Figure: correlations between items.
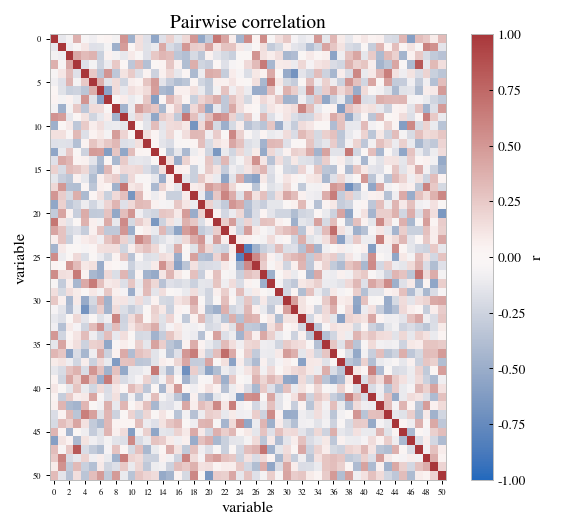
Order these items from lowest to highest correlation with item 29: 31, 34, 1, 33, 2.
1, 34, 31, 2, 33
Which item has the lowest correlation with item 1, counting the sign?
8
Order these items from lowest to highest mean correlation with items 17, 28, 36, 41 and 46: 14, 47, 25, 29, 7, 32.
47, 29, 7, 14, 32, 25
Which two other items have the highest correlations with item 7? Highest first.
39, 4
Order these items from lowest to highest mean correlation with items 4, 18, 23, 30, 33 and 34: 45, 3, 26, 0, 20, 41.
20, 26, 41, 3, 45, 0
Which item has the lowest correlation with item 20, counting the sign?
50
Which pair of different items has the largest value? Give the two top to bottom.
3, 47
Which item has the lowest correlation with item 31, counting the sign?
4
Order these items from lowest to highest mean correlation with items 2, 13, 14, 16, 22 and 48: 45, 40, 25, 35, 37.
45, 40, 25, 37, 35
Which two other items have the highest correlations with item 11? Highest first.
23, 8
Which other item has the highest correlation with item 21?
0
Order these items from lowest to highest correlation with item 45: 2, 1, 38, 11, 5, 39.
2, 5, 38, 11, 1, 39
